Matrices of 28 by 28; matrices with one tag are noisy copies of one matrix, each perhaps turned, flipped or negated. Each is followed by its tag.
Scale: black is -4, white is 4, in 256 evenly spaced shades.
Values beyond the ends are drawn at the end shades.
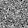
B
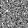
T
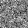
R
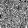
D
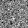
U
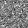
B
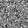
B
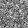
B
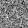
B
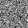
T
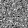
T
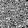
D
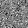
R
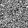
B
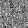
R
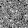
B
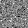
T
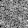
D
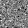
T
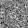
B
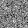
R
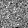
U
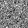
B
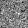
U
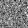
T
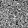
U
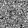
B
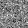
R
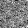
D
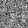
R
